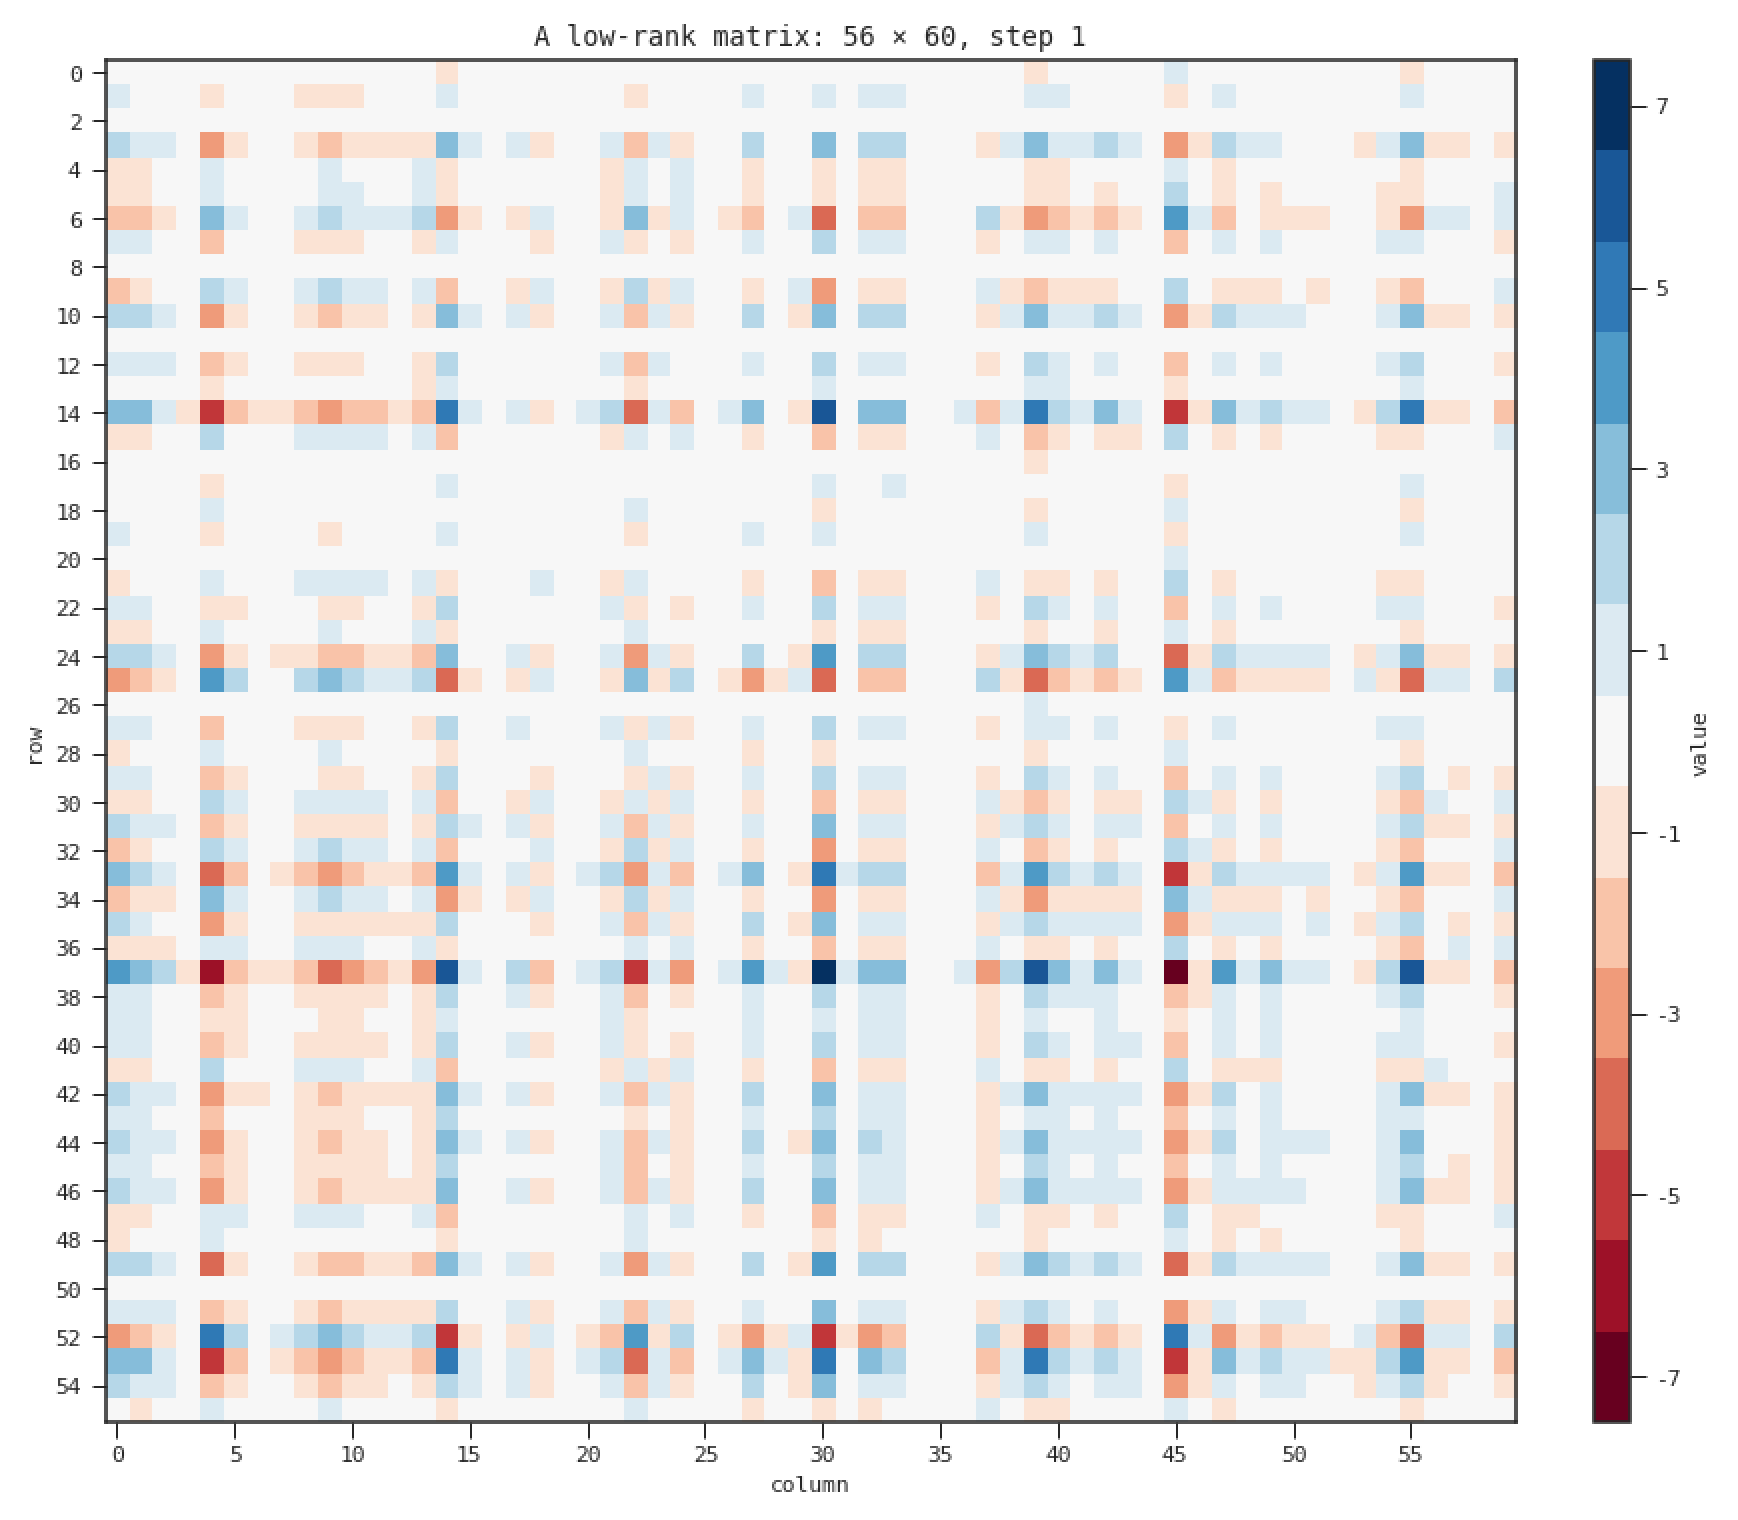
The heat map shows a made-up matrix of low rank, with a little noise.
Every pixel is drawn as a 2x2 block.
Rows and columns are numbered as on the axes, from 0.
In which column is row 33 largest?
30
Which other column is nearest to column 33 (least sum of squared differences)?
42
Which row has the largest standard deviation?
37
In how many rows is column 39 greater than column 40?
24
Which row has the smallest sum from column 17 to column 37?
52
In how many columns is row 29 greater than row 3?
10
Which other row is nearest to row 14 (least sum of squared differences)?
53
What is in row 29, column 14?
2
